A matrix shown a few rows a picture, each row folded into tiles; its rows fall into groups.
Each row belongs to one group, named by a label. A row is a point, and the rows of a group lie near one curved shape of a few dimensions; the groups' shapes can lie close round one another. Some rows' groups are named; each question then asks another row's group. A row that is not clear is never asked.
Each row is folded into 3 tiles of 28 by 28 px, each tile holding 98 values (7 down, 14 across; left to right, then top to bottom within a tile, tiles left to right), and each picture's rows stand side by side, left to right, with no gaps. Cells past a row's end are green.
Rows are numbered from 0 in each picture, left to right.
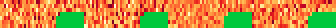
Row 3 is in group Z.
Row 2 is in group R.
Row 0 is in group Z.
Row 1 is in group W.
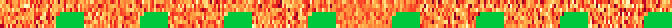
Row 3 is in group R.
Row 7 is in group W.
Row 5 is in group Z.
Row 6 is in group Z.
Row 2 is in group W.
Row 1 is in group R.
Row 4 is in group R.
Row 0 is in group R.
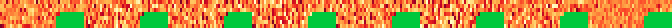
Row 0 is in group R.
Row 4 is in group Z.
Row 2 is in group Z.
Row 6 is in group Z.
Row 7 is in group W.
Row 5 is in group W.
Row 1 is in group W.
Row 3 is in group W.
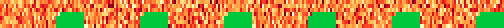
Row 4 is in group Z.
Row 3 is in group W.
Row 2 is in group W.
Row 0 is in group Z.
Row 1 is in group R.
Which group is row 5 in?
R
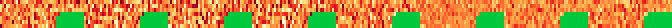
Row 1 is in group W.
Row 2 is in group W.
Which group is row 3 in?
W
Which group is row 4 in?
Z
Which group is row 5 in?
R
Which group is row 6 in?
W
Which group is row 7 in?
W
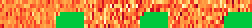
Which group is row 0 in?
W
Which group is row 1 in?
Z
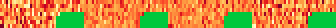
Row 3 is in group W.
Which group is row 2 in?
R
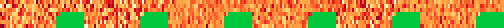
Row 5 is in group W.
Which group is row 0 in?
R
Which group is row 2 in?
W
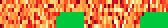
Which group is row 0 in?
Z
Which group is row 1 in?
W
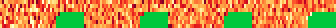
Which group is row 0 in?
W
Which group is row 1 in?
Z
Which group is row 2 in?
R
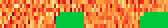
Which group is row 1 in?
W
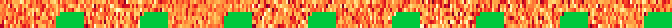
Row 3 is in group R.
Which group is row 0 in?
W
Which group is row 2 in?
W
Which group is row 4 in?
Z
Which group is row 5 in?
W
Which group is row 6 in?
Z
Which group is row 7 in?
W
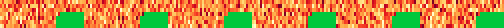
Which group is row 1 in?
Z
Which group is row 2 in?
W
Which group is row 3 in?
W
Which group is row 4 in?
Z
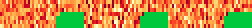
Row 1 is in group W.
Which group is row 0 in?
R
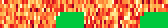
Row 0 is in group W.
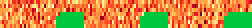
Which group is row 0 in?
Z
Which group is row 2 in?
W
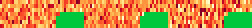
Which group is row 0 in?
Z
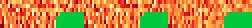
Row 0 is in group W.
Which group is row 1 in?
W
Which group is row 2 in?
W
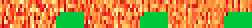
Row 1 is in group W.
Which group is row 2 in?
W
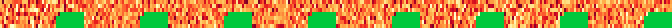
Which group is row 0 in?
W
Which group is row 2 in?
Z
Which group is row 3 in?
R
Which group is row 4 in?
Z
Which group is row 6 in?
R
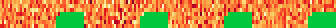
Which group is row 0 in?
W
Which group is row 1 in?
W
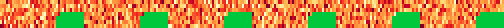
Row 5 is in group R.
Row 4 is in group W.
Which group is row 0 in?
R
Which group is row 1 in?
Z
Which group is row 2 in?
R
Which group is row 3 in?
R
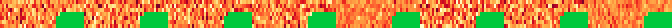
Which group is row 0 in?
Z
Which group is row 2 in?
Z
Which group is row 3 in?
Z
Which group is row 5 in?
R
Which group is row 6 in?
Z
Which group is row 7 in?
W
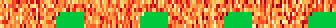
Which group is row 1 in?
Z
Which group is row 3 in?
W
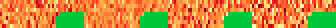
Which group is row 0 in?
W
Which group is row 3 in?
R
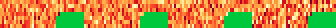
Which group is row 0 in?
W
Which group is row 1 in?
Z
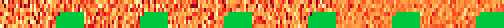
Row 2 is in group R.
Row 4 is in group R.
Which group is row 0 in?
W
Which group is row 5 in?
R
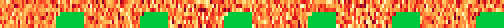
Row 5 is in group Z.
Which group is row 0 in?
R
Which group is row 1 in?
Z
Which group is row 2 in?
W
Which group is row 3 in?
Z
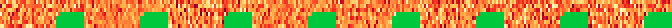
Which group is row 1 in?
W
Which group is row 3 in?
R
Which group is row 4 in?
W
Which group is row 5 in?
Z
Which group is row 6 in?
Z
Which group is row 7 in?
W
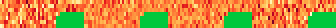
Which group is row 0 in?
Z
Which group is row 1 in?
R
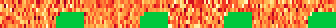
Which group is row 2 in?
R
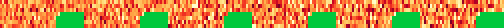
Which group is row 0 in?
W
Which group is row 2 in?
R
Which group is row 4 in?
W
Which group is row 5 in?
W
